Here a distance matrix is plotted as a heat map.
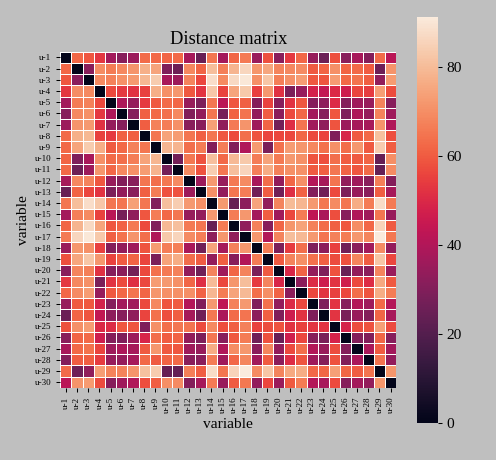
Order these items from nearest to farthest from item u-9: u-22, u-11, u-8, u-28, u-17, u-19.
u-19, u-17, u-28, u-8, u-22, u-11
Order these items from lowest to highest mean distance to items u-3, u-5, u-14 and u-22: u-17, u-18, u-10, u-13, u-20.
u-13, u-20, u-18, u-10, u-17
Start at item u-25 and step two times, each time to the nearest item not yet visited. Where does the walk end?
u-26
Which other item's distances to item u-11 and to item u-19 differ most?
u-29
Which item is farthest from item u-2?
u-17
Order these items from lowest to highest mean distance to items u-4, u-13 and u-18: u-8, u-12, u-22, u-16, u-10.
u-12, u-22, u-8, u-10, u-16
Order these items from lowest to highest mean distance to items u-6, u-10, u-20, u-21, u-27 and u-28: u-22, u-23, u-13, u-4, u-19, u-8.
u-13, u-23, u-4, u-22, u-8, u-19
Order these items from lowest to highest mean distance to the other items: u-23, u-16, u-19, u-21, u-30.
u-23, u-30, u-21, u-19, u-16
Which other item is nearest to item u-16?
u-14
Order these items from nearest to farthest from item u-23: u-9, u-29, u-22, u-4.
u-4, u-22, u-29, u-9
